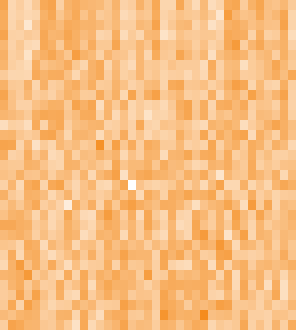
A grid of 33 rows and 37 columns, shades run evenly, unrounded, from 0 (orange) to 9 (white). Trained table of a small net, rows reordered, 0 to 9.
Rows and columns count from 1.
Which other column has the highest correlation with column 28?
16
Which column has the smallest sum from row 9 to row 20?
23
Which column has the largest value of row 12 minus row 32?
21
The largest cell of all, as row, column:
19, 17
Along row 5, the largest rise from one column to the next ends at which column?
31
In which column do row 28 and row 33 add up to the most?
10
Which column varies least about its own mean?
34
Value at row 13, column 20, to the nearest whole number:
6
